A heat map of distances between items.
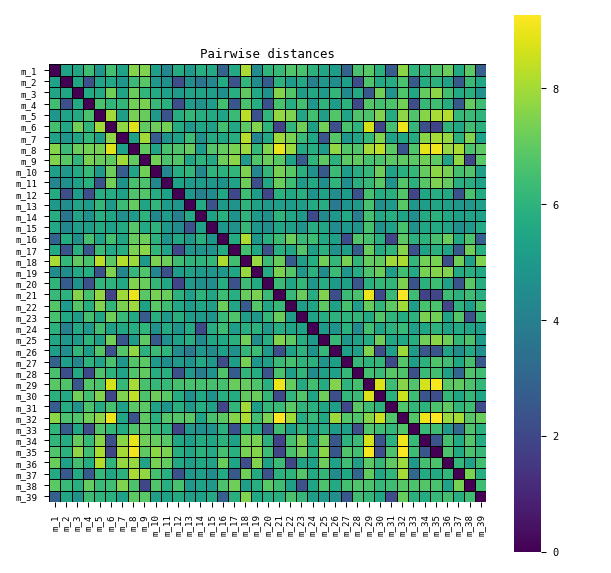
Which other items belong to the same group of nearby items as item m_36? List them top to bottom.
m_18, m_22
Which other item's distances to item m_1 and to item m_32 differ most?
m_8
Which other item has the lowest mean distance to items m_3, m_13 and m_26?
m_15
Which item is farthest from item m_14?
m_29
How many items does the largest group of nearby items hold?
8
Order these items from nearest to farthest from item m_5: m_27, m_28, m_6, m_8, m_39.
m_27, m_39, m_28, m_8, m_6
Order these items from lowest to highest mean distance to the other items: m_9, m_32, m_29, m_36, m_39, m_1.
m_39, m_1, m_36, m_9, m_29, m_32
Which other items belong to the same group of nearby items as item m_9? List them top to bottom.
m_23, m_38
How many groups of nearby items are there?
11
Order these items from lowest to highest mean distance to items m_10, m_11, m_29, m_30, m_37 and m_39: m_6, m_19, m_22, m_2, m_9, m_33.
m_2, m_19, m_33, m_6, m_22, m_9
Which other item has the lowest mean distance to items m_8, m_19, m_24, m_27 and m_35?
m_14
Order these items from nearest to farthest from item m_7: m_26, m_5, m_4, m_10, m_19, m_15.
m_10, m_19, m_5, m_15, m_4, m_26
